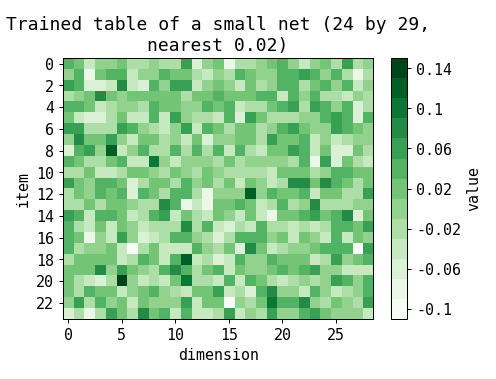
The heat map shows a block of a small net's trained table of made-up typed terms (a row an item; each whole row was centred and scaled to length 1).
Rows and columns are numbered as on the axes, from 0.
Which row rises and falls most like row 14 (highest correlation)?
11
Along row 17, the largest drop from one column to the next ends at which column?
27
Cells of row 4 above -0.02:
20
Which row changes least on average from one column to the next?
10
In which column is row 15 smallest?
15
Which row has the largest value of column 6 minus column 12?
6
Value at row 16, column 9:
-0.02
